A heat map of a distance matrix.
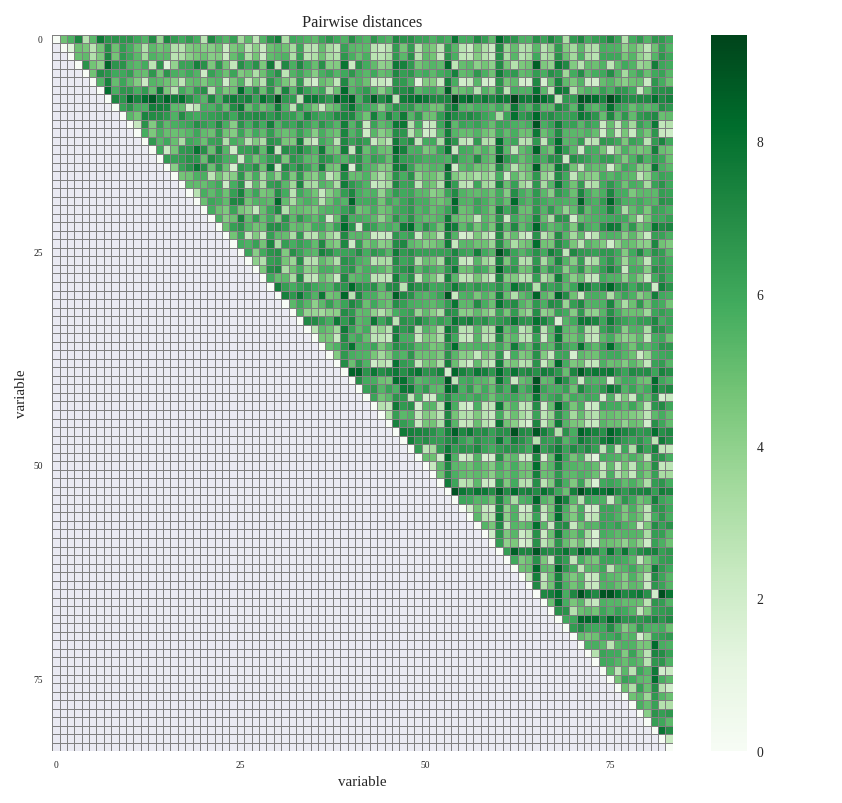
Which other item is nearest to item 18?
8
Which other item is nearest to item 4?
20
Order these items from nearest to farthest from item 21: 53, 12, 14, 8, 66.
66, 8, 12, 14, 53
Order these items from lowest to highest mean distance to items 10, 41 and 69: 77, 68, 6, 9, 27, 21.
77, 27, 9, 21, 68, 6
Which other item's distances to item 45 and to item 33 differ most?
68
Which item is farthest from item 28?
7
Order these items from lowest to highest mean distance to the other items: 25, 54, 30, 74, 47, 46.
74, 30, 54, 25, 47, 46
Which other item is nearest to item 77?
27
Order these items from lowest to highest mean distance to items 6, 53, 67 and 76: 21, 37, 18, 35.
37, 21, 18, 35
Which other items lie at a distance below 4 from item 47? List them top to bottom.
29, 65, 81
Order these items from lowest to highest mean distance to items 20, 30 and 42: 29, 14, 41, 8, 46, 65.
14, 41, 8, 29, 46, 65
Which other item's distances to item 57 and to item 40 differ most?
75
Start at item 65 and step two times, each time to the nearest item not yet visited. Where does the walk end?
29
